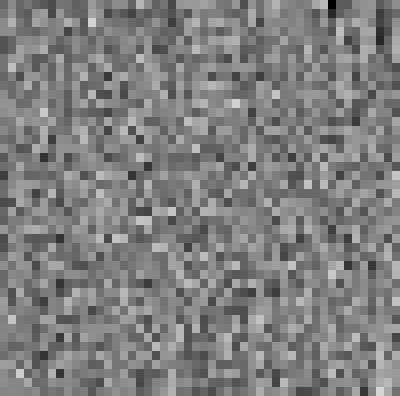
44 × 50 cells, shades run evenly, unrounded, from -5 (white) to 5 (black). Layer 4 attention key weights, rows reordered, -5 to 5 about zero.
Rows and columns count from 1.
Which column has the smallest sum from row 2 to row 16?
6
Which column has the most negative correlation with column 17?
13
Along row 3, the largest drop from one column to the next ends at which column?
12
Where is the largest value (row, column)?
1, 42
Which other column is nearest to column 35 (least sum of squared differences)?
41
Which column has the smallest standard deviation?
15
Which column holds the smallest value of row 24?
22
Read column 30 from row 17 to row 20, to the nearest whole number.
1 0 2 -1
